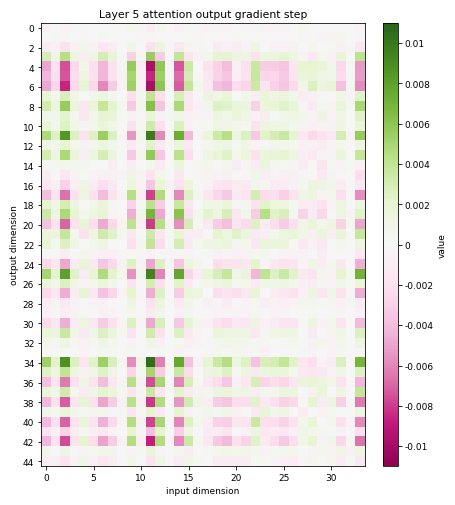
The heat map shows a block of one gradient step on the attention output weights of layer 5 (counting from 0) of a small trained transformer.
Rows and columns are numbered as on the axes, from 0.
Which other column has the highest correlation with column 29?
27
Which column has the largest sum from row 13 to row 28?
23
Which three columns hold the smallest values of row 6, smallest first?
11, 2, 14
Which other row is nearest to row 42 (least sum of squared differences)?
38
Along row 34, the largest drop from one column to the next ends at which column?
12
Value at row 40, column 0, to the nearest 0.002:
-0.004
